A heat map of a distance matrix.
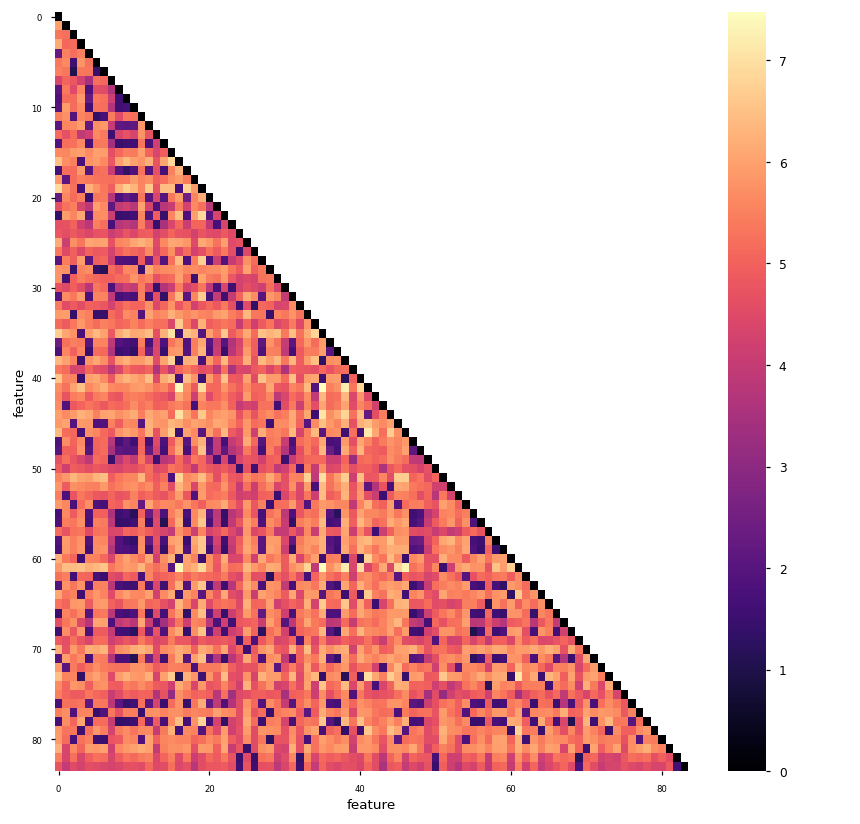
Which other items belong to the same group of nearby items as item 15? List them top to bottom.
51, 61
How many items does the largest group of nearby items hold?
26
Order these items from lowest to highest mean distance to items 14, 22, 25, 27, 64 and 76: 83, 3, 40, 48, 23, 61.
48, 23, 83, 3, 40, 61
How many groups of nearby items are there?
11
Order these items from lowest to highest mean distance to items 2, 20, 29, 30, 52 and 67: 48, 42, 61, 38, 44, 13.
13, 48, 42, 44, 61, 38
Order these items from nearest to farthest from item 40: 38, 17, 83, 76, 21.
38, 83, 21, 76, 17
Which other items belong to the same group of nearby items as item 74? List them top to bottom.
42, 57, 65
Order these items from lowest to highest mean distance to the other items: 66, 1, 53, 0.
66, 0, 53, 1
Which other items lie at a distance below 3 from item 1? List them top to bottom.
18, 29, 43, 53, 72
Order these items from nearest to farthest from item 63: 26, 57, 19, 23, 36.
36, 23, 57, 26, 19
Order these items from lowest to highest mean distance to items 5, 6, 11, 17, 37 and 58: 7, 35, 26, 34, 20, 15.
20, 7, 26, 34, 15, 35
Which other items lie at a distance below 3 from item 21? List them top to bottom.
7, 13, 23, 30, 49, 67
